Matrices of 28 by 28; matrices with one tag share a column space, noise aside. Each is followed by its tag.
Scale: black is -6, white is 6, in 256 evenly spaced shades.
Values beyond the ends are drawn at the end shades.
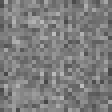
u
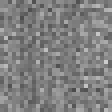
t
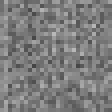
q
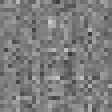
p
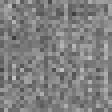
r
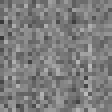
t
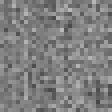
u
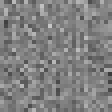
r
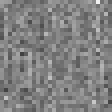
p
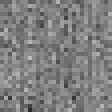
p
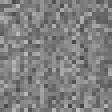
t
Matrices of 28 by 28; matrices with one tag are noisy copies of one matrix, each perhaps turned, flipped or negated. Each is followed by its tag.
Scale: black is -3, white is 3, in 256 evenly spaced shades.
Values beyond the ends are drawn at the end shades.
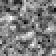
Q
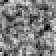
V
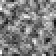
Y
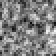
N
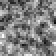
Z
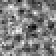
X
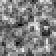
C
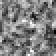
N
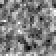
V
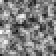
N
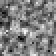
N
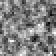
N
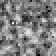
X
